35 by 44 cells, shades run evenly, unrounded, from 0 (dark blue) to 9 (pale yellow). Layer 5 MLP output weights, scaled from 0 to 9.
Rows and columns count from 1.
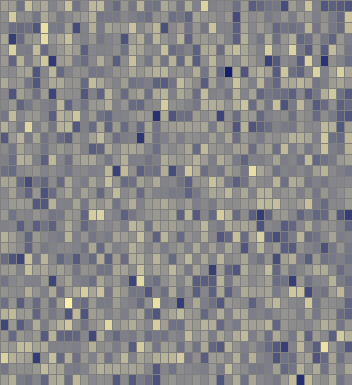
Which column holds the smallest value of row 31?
12
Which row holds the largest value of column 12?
20
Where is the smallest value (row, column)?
7, 29
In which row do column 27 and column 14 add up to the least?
25
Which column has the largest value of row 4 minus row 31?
6
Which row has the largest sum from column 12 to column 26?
30
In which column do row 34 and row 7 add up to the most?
40
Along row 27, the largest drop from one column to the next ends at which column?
39
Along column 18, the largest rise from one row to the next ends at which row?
14
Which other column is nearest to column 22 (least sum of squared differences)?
1
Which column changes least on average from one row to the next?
19
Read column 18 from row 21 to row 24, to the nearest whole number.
6 7 5 6
